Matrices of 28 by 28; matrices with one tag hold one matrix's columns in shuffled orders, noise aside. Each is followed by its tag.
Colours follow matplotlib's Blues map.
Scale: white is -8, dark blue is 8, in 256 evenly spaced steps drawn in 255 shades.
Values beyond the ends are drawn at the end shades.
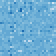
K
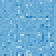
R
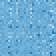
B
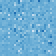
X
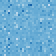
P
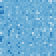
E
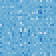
E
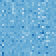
B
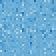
X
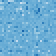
K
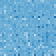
R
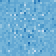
X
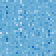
E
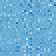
P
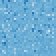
X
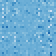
B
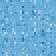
E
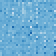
B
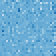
K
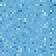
P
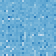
R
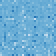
R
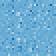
P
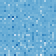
R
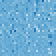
X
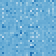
B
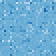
K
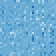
E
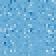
X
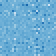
P
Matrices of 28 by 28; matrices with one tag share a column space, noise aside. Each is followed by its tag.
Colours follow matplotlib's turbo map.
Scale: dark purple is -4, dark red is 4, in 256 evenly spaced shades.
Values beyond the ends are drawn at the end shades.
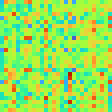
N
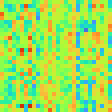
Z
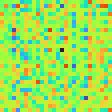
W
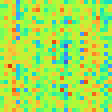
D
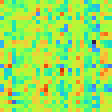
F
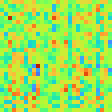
F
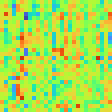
Z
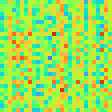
D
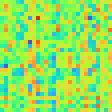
F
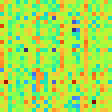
N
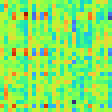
Z
